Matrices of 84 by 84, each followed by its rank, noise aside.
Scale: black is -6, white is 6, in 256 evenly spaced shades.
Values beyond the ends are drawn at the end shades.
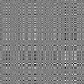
one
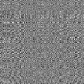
four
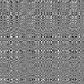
two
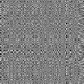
four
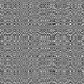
three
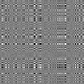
one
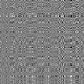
three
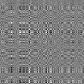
two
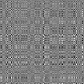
two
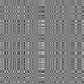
one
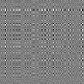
one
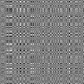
one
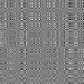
two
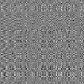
three
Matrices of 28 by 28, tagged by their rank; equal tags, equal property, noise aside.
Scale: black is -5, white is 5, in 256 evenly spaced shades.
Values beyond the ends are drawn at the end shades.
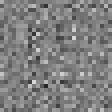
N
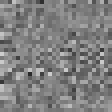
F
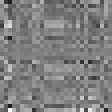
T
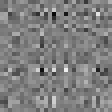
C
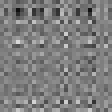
T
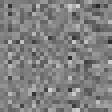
F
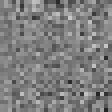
N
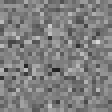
N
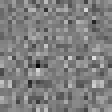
C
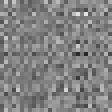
F
